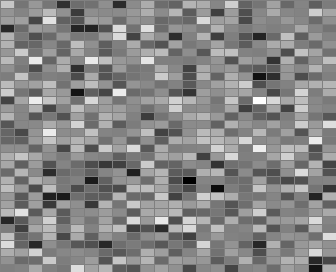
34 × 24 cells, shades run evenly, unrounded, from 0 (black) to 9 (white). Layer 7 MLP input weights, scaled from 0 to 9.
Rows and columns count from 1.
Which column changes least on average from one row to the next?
18
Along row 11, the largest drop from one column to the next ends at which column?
19
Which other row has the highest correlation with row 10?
9
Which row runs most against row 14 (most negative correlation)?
17
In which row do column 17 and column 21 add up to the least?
23
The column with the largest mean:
15
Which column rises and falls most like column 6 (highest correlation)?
8
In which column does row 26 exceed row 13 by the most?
1
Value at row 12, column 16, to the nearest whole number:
5
